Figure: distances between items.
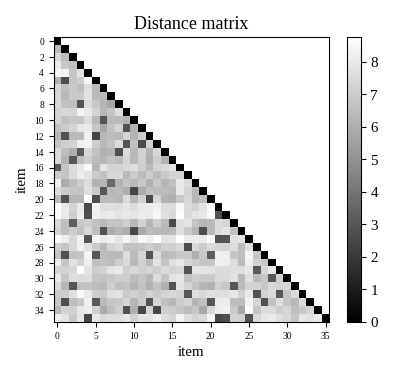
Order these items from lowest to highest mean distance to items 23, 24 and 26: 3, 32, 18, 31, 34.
31, 32, 34, 18, 3
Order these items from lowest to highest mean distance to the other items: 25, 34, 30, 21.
34, 30, 21, 25
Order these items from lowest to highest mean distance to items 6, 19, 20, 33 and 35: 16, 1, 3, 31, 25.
1, 31, 3, 25, 16
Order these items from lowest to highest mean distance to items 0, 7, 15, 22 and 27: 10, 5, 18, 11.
5, 18, 10, 11
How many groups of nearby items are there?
10
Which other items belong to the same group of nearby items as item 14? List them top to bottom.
3, 8
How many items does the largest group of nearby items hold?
6
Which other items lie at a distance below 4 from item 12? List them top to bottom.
1, 5, 20, 27, 33
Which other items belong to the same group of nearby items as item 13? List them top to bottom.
9, 11, 34
